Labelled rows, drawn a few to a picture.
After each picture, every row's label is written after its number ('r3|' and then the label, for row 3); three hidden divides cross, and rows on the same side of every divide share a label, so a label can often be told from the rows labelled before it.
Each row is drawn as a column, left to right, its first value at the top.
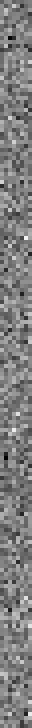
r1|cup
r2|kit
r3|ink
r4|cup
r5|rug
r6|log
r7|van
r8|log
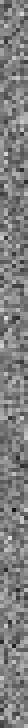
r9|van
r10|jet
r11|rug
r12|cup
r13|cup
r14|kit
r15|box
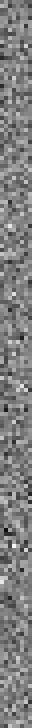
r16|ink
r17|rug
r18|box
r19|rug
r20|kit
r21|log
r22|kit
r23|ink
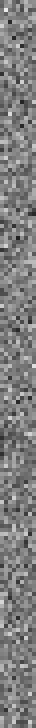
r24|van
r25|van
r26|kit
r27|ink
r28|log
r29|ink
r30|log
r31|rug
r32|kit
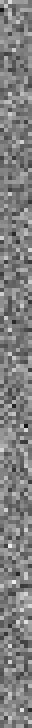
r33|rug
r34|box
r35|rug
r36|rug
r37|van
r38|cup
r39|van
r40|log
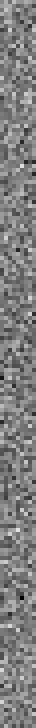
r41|kit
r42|log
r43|log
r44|cup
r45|ink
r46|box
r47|cup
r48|kit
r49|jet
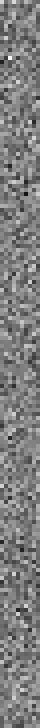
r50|kit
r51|ink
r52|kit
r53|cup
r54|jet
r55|log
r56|log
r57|cup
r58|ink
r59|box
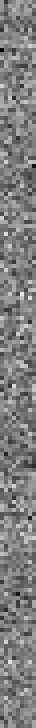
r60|kit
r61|jet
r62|cup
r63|kit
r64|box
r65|box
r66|kit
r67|box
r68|kit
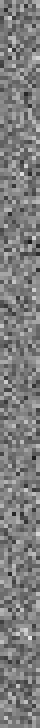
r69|box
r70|rug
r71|ink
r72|kit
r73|ink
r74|kit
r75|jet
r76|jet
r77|cup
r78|log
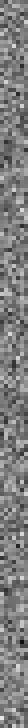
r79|van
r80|box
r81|rug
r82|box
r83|log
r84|van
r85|log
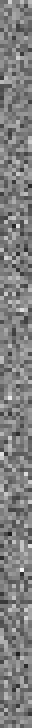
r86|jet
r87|rug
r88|cup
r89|van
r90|kit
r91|rug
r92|cup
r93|cup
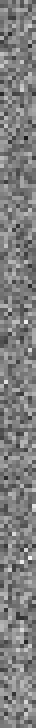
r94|log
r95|van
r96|rug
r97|jet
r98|log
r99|log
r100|log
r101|ink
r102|box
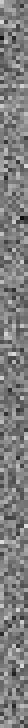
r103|van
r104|box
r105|ink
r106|jet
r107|cup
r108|log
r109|box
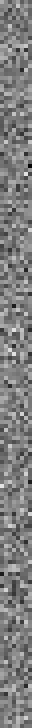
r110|kit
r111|cup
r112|rug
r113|box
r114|cup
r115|rug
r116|kit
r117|van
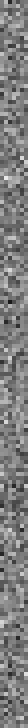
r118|log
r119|cup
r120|ink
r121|ink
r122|cup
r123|van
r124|kit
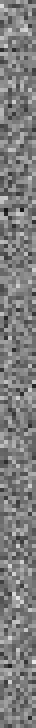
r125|kit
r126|kit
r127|jet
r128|log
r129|van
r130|log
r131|ink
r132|kit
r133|cup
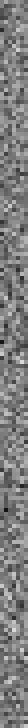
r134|rug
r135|van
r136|van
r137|log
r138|jet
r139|ink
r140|ink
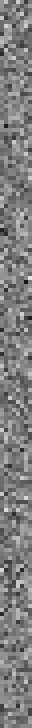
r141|cup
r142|jet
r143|box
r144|kit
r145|rug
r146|jet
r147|ink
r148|van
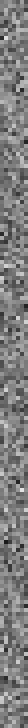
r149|cup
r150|box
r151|cup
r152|cup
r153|log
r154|jet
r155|box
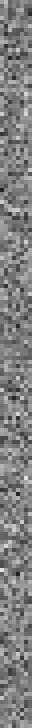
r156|cup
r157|cup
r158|ink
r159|ink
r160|ink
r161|log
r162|rug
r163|ink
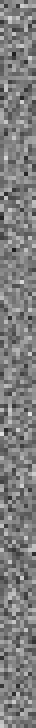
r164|box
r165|log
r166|van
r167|van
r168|cup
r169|kit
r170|box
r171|cup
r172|cup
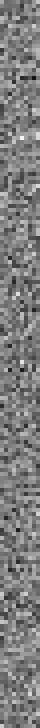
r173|cup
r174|kit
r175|jet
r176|van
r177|rug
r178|jet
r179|ink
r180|ink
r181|jet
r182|jet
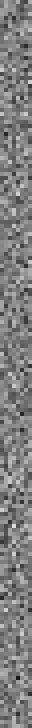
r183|kit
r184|kit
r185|ink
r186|jet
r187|cup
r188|jet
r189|ink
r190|jet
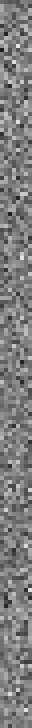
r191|kit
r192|box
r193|rug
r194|van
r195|kit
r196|rug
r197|rug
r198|jet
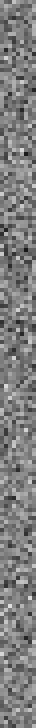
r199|rug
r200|kit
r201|log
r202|log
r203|rug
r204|ink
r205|rug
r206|cup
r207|jet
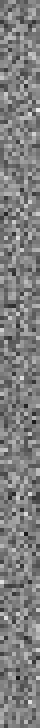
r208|rug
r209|rug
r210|kit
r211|box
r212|ink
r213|log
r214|rug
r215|kit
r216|log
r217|log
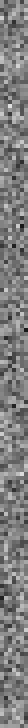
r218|box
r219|rug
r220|ink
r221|kit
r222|kit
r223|van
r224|log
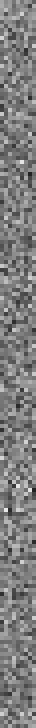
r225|box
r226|kit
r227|van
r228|rug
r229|box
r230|jet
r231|kit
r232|jet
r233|cup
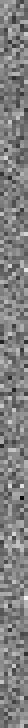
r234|log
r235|cup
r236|box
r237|ink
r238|ink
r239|kit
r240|van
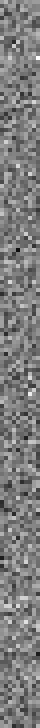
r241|log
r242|van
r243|van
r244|kit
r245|ink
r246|log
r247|log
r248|cup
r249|kit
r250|kit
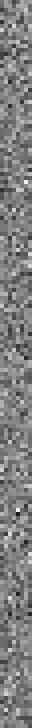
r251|ink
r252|rug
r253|log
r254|ink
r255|box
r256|log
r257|kit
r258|box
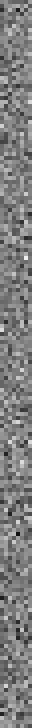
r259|rug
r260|rug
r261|log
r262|ink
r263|rug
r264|van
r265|rug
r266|kit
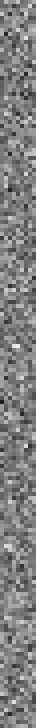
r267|jet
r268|rug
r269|cup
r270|cup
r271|van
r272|log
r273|kit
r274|jet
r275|jet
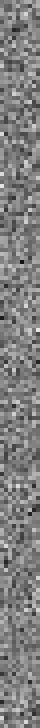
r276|ink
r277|cup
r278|box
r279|cup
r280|box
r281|cup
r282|kit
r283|box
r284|van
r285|cup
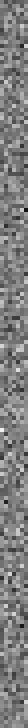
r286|cup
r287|ink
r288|log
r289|ink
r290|van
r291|ink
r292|kit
